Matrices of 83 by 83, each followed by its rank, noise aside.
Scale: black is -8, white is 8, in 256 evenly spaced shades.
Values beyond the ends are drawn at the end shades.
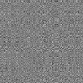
six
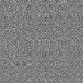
six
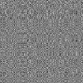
five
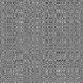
three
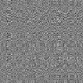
five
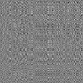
five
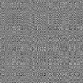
five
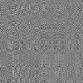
six
